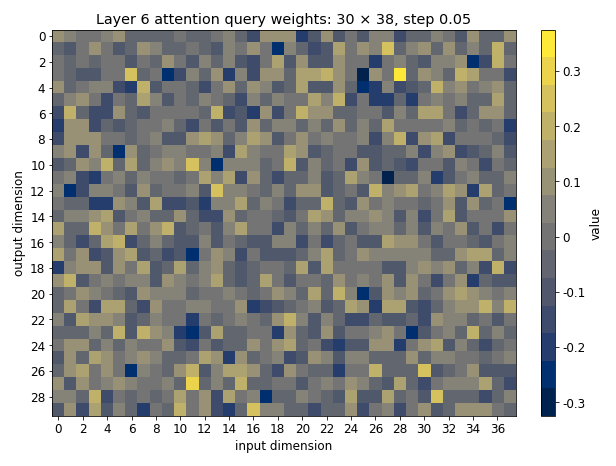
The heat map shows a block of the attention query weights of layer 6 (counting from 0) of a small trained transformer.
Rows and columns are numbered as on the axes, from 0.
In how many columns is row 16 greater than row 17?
16
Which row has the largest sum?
20
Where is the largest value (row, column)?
3, 28
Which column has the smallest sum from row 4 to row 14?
37
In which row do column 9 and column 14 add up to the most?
15
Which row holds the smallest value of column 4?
13
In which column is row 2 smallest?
34
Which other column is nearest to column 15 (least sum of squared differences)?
8
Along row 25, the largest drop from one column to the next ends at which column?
14
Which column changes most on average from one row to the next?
18
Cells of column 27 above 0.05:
9
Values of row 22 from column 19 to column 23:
0.2 0.05 -0.1 0.05 -0.05
